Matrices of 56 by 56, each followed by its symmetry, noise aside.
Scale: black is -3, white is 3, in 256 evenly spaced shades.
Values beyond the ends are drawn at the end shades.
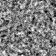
antisymmetric.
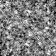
same after a half turn.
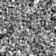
antisymmetric.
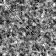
symmetric.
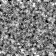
same after a half turn.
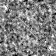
same after a half turn.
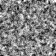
no symmetry.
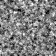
no symmetry.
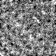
symmetric across the other diagonal.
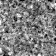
antisymmetric.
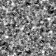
same after a half turn.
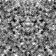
mirrored left to right.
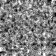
antisymmetric.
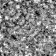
symmetric.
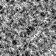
symmetric.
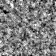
antisymmetric.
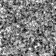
no symmetry.
